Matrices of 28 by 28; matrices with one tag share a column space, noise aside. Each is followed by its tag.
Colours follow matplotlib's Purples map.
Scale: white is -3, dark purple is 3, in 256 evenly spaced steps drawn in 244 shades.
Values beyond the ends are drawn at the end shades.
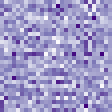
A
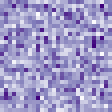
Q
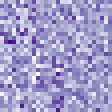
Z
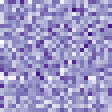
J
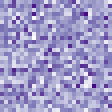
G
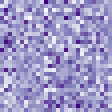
Z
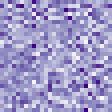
G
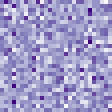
Z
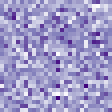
A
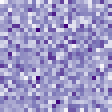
J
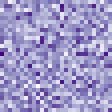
A
